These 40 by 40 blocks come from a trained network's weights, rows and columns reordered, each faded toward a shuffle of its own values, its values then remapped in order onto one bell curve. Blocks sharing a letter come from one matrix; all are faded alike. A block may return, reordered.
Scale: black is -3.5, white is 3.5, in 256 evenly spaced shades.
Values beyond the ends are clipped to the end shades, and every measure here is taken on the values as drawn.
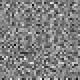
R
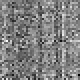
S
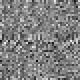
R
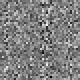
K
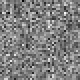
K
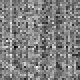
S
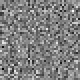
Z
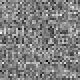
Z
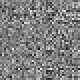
R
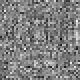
R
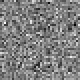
Z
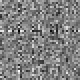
K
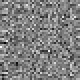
Z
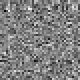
Z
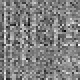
S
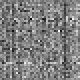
S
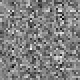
K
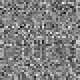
R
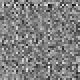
K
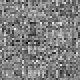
Z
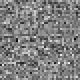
R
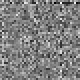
K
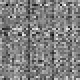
S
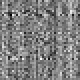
S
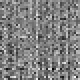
S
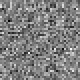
R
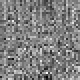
R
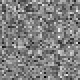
Z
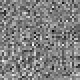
Z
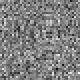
Z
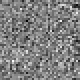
Z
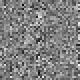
K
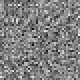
Z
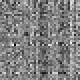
S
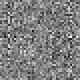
K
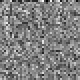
K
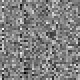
K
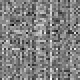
S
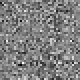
R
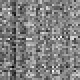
S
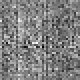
S
